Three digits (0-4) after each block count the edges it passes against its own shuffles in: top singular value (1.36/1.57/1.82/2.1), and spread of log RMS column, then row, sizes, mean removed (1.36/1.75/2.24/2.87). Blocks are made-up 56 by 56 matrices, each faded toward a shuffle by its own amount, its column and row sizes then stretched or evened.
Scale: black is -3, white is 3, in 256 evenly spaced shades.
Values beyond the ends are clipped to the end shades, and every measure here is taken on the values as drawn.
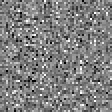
1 3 0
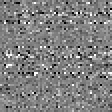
1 1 4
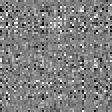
4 3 3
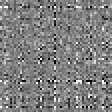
4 4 3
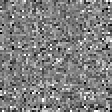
0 2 3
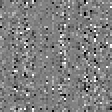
0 4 1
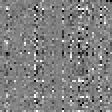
3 4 1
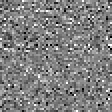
2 1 2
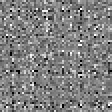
1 3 3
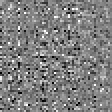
2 4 2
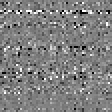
3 2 4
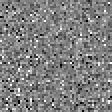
0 2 1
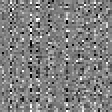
4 4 0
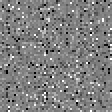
1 1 0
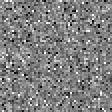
1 0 1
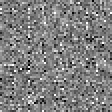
1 3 1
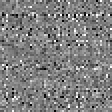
3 2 3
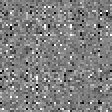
1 3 3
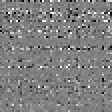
1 2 4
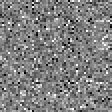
2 1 0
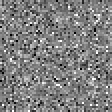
1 1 1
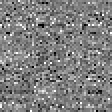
3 0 2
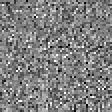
2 0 1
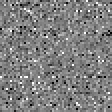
1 0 2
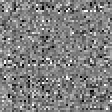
1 2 3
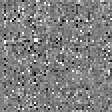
0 3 1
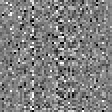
4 3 0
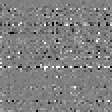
3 1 4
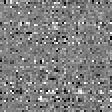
0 3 4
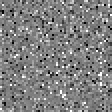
1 1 0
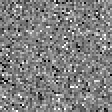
0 1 0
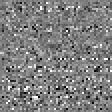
0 2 4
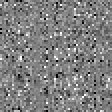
1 3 1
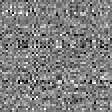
4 1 3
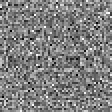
3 0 1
